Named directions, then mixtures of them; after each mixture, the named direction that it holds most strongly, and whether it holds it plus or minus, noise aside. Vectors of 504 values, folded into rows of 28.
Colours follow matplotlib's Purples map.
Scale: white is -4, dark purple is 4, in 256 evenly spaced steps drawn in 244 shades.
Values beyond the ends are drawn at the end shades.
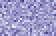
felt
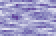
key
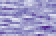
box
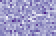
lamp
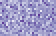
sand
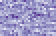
lamp, minus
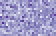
sand, plus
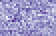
lamp, plus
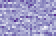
felt, plus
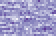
box, plus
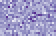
lamp, minus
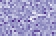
lamp, plus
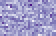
sand, plus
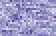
key, plus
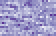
box, minus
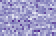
lamp, plus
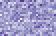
felt, plus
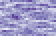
key, plus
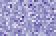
sand, plus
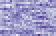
key, plus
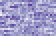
key, plus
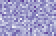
felt, plus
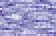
key, minus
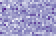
sand, plus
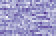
lamp, plus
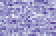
lamp, plus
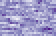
key, minus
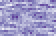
key, plus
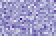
felt, minus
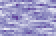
key, plus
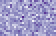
lamp, plus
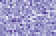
lamp, plus
